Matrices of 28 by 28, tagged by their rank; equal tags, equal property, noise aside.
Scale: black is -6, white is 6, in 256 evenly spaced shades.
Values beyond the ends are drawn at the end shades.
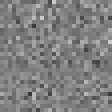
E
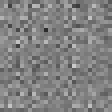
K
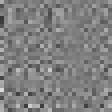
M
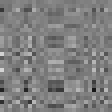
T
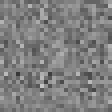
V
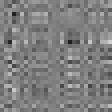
T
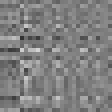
T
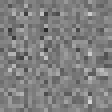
K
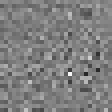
K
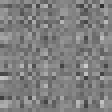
M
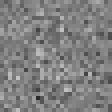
E
